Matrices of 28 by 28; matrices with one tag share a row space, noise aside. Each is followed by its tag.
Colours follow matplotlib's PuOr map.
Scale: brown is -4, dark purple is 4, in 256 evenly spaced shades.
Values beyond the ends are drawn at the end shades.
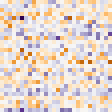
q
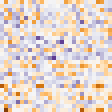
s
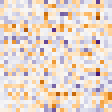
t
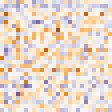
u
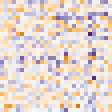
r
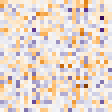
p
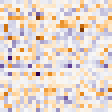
s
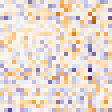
r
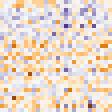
r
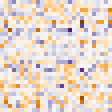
s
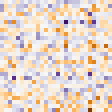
r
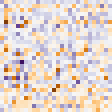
u
